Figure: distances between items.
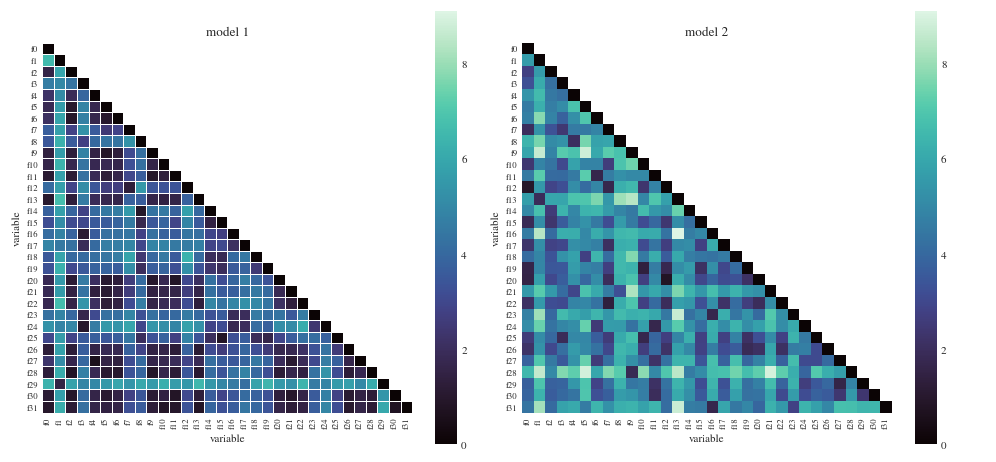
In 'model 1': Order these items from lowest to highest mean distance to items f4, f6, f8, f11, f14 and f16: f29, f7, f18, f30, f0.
f30, f0, f18, f7, f29
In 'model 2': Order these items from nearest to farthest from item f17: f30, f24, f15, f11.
f15, f30, f11, f24
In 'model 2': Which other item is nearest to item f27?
f29
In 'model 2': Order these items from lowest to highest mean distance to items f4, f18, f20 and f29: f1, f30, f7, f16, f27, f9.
f7, f30, f27, f16, f1, f9
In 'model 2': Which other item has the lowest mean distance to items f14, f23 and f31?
f16
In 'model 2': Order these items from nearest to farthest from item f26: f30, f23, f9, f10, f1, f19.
f19, f10, f30, f23, f1, f9
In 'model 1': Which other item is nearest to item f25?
f15
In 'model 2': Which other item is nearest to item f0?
f12
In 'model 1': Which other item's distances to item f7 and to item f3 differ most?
f24
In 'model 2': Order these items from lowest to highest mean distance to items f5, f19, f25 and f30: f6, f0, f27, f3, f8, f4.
f0, f3, f27, f6, f4, f8
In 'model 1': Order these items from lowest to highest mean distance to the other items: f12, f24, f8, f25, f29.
f25, f8, f12, f24, f29
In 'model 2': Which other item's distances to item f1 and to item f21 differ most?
f13
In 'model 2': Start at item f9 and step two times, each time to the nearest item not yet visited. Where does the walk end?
f24
